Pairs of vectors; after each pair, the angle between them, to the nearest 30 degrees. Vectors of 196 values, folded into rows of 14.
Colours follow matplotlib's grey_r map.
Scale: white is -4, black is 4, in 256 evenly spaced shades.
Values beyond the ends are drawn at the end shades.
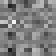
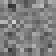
30 degrees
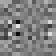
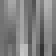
90 degrees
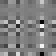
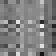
30 degrees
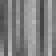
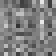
120 degrees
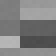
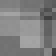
120 degrees
